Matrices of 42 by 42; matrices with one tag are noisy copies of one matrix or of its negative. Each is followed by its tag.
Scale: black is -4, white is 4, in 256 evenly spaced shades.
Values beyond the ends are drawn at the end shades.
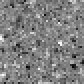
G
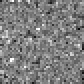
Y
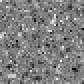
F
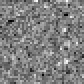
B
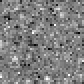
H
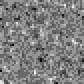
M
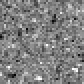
F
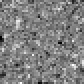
G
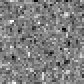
B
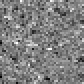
H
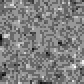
G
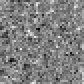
Y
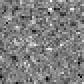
H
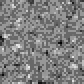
G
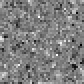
G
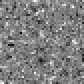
M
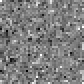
Y
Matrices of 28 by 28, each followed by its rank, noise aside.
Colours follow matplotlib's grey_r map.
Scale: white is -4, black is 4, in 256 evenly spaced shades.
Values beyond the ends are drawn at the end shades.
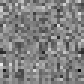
six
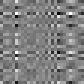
one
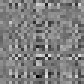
two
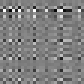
one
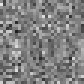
six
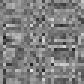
four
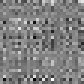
three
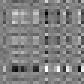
one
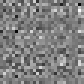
four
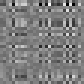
one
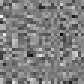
four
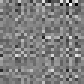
three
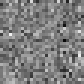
six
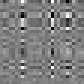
one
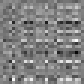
two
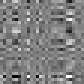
two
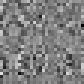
four
